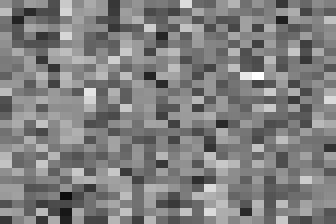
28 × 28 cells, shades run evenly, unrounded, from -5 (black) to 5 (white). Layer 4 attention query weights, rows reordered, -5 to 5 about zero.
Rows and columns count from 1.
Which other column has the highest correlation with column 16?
4
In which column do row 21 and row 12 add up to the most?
1
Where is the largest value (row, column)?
10, 22
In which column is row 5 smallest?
14
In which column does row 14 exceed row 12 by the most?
11
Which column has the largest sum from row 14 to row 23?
7
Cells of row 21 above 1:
6
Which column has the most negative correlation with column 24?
12
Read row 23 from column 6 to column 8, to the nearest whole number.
-1 2 2
